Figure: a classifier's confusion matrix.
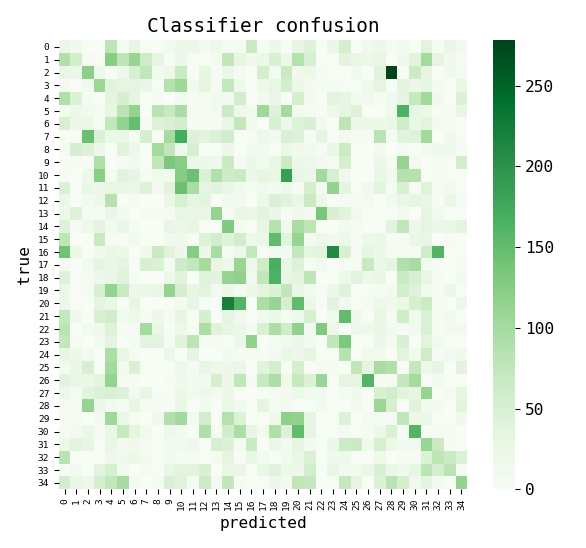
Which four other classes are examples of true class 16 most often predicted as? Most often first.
23, 32, 0, 11
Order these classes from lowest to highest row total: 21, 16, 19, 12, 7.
12, 21, 19, 7, 16
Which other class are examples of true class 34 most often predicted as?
5
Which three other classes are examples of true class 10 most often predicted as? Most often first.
19, 11, 3
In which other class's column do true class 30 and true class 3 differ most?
20
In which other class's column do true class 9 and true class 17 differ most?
18
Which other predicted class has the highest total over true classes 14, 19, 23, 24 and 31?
4
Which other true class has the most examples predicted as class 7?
22
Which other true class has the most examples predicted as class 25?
31
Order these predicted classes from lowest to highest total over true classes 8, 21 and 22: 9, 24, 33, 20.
33, 9, 20, 24
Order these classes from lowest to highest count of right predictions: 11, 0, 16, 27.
0, 27, 16, 11
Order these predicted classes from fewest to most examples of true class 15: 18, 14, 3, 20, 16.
16, 14, 3, 20, 18
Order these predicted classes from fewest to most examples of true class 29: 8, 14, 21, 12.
8, 21, 12, 14
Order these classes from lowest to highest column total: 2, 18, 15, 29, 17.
2, 17, 15, 29, 18
